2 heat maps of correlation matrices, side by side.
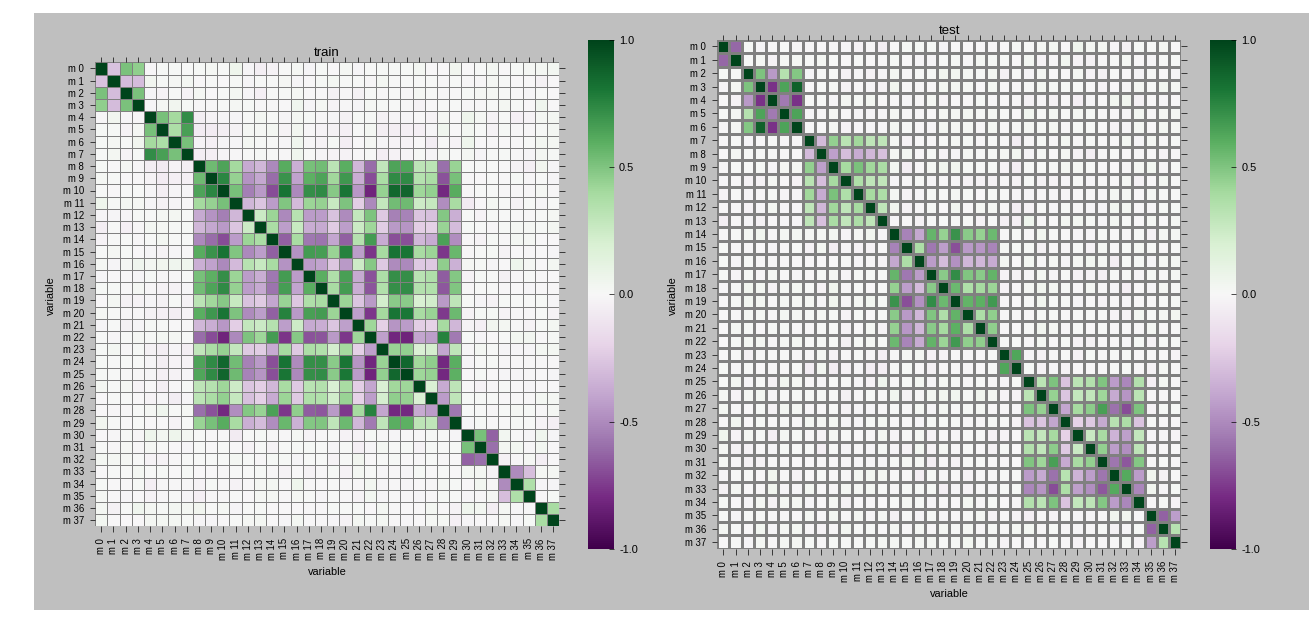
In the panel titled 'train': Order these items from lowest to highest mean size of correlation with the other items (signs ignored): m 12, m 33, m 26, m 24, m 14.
m 33, m 26, m 12, m 14, m 24
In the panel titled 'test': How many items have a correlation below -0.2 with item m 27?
3
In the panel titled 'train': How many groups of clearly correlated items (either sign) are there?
6
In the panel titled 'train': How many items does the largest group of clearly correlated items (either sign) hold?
22
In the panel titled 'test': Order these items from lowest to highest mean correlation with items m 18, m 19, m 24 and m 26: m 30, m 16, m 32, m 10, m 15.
m 15, m 16, m 32, m 10, m 30
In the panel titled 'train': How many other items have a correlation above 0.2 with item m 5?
3
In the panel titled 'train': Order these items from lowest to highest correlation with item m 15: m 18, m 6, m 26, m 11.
m 6, m 26, m 11, m 18
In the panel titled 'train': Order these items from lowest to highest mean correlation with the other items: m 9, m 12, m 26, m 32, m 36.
m 12, m 32, m 36, m 26, m 9
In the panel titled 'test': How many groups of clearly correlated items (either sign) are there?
7
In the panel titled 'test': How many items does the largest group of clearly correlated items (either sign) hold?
10
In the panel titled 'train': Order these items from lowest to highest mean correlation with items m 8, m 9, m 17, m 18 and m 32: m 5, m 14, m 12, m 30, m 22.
m 22, m 14, m 12, m 30, m 5
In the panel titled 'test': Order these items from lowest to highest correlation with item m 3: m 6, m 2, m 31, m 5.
m 31, m 2, m 5, m 6
